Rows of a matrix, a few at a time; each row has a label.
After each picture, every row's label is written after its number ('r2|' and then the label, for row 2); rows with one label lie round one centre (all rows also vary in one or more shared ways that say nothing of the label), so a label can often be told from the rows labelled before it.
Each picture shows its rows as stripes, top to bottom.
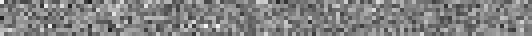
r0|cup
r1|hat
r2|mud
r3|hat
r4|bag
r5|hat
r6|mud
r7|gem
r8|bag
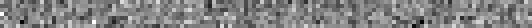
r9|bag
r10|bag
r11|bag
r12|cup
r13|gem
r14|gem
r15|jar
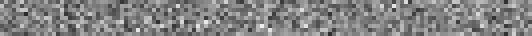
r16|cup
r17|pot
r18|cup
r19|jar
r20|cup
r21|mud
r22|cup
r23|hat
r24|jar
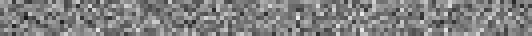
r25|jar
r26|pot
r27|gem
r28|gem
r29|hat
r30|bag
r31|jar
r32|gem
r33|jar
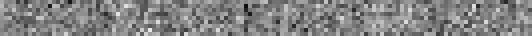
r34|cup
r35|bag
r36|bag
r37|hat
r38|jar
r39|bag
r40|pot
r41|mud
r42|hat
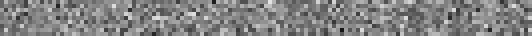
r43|gem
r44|pot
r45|hat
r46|gem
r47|bag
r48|pot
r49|hat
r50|gem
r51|gem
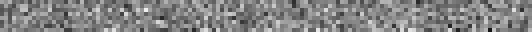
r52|pot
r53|pot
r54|mud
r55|gem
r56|mud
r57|bag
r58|bag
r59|pot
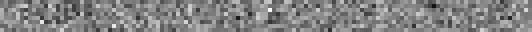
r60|jar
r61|mud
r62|pot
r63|cup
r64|cup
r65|bag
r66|hat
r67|cup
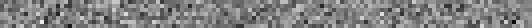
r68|hat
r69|cup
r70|mud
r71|hat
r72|jar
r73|bag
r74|cup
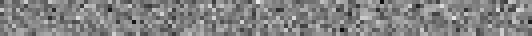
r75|jar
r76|gem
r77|cup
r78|jar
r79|jar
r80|pot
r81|gem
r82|hat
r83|hat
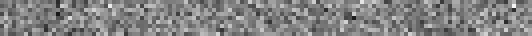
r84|jar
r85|hat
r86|bag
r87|mud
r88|jar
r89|cup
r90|jar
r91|bag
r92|mud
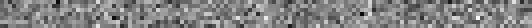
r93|mud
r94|jar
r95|hat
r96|pot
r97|jar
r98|mud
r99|gem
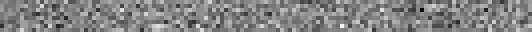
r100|hat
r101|mud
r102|hat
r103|bag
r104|mud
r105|pot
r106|bag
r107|hat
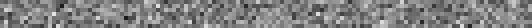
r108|jar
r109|bag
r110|gem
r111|pot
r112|mud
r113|hat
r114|pot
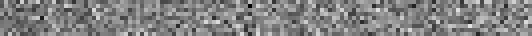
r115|jar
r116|hat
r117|jar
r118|gem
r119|gem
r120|pot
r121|jar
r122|bag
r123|hat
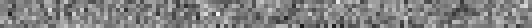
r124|hat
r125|jar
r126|pot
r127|mud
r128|cup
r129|cup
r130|hat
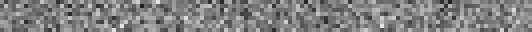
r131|bag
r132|hat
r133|pot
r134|cup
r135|gem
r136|hat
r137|mud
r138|jar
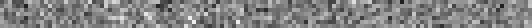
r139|hat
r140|gem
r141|mud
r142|mud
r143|hat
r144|jar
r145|bag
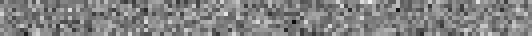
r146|jar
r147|mud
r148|gem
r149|cup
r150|jar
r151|pot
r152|cup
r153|gem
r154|gem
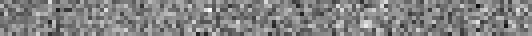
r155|pot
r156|hat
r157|mud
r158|gem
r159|bag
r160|jar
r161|jar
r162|hat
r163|cup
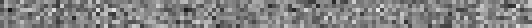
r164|hat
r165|cup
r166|pot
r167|bag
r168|gem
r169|mud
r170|bag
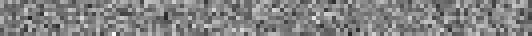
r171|hat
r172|cup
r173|pot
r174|pot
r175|jar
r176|pot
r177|mud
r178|gem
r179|pot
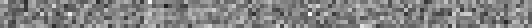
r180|hat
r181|jar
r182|cup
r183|mud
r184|pot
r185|jar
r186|mud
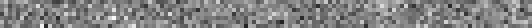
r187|mud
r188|hat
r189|pot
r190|pot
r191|hat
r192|cup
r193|bag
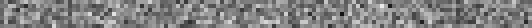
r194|mud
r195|hat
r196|bag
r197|hat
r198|gem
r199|pot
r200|jar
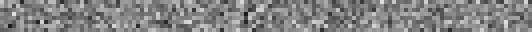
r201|pot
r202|cup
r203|hat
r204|bag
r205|mud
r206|jar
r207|mud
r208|bag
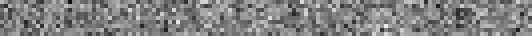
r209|cup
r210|hat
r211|pot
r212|pot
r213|pot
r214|cup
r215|hat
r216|jar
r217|bag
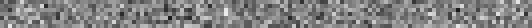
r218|hat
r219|bag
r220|mud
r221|cup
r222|mud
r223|pot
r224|cup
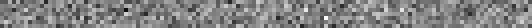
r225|jar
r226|hat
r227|pot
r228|pot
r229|cup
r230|cup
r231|mud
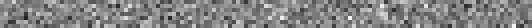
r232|bag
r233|pot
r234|hat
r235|gem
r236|hat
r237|mud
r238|mud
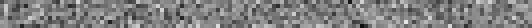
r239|gem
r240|cup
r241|jar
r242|jar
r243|cup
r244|bag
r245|pot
